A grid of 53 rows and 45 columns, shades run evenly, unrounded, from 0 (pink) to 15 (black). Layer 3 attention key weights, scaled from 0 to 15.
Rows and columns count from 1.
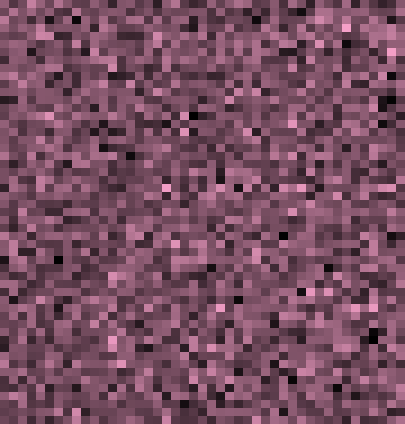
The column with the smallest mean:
35
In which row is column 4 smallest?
1
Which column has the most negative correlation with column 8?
6
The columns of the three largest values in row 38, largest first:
27, 2, 8
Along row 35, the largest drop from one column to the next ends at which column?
13
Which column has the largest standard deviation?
44
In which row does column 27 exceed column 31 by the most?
38
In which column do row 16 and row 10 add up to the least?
39
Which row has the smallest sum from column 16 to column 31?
33
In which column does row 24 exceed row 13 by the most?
31
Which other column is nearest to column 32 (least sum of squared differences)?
20
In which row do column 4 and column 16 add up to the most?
7
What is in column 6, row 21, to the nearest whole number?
5
